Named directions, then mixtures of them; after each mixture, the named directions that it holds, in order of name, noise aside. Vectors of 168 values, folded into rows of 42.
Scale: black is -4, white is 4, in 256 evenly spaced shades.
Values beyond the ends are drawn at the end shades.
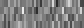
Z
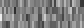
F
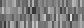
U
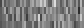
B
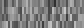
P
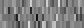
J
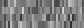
P, U, Z.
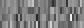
J, P, U.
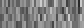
B, Z.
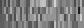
B.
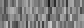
P.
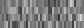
P.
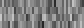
F, P.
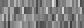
Z.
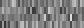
U.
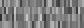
B, F.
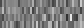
P, U, Z.
